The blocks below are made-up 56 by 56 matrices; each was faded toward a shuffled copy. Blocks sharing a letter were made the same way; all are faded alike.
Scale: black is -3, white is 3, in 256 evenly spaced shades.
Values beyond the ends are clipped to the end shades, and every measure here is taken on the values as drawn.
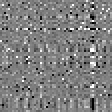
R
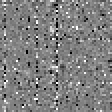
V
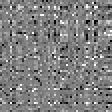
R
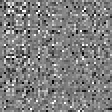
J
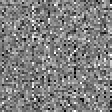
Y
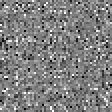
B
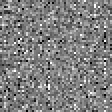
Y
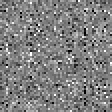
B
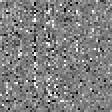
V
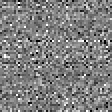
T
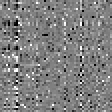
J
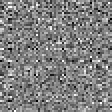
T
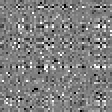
R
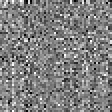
T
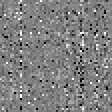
V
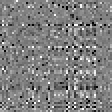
R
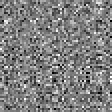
T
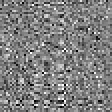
T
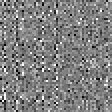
J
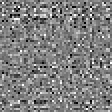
T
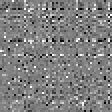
R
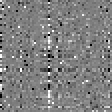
R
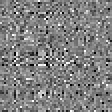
T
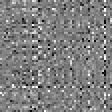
R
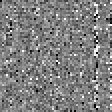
Y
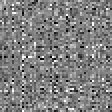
J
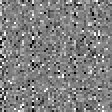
B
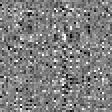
B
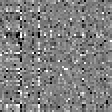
J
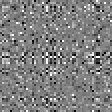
R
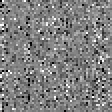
V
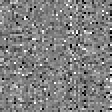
B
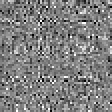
T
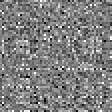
T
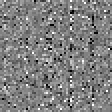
V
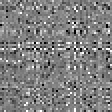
R
